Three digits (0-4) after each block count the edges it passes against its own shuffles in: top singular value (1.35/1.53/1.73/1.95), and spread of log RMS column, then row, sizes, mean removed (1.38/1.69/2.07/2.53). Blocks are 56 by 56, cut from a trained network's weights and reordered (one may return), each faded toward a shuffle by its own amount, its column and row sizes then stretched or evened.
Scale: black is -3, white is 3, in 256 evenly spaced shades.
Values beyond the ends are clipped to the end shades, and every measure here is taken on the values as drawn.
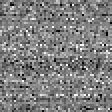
1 0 4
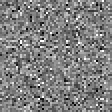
3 3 0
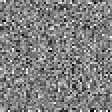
2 0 2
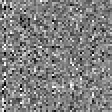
1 4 0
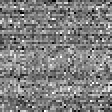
3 3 0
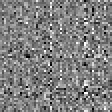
3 4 2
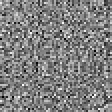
3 0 2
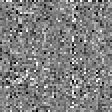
1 3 3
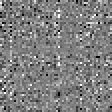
0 4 3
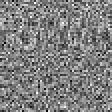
4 0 0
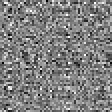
4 2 1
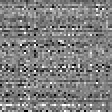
3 3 4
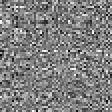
3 2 2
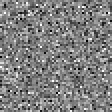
1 1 2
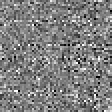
0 3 3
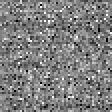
0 2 0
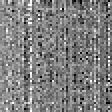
4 4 2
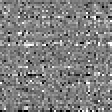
1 2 4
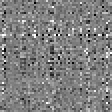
2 4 3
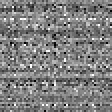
3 2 3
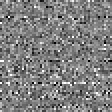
1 1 4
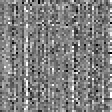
4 4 0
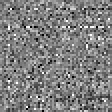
3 2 2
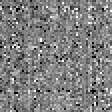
0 2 2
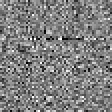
3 1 3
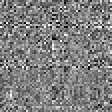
4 2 3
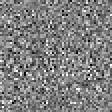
4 2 3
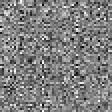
4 3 1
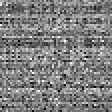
4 2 1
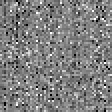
0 3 0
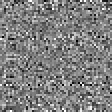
3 0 3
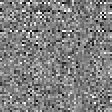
4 3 2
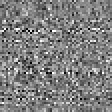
3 1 4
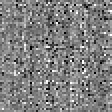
0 3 3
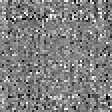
1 0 4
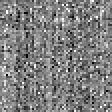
2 1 0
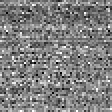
2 1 1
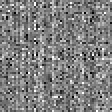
2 2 2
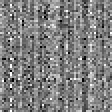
4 2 3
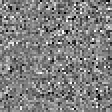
0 2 3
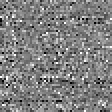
0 2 2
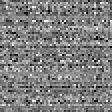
2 0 4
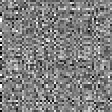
4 3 2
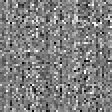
1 3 1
